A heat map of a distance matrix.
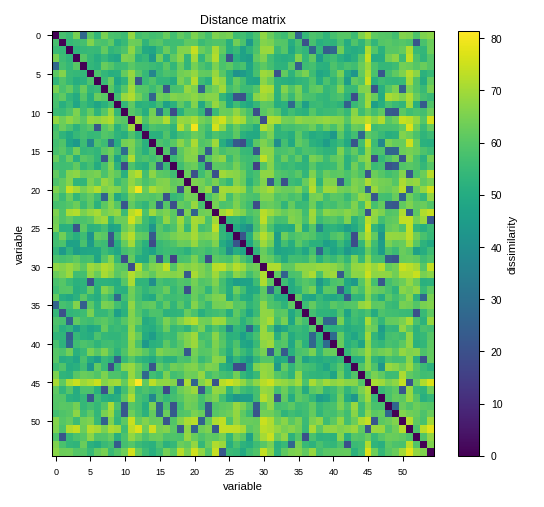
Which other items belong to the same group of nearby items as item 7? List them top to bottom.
16, 21, 46, 50
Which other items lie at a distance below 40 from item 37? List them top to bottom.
2, 39, 40
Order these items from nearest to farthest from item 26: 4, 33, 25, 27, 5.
27, 5, 25, 4, 33
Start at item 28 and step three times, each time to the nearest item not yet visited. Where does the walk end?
3
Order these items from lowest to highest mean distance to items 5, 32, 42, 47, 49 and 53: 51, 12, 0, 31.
12, 0, 31, 51
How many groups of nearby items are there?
16
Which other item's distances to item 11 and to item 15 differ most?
30
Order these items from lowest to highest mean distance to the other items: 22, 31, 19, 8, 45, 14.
14, 22, 8, 19, 31, 45
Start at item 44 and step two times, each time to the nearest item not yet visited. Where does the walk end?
40
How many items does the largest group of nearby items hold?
7
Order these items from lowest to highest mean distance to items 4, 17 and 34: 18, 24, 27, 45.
27, 18, 24, 45
